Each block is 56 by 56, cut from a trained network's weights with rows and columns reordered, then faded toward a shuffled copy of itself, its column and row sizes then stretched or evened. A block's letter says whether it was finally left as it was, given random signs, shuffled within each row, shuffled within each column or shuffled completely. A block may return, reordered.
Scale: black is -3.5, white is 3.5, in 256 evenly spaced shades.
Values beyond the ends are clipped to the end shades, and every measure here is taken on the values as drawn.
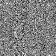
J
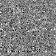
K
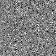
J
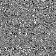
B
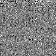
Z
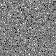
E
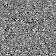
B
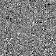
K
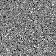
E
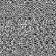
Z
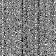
J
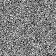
E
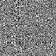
Z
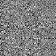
Z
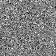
B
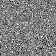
E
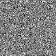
K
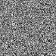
K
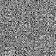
Z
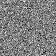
E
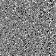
J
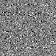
B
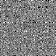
Z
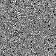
J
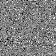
B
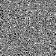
K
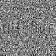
Z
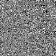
K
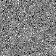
J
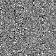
J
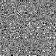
Z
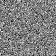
E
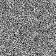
J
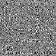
Z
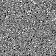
E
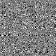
K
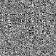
Z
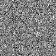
K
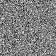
E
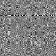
Z
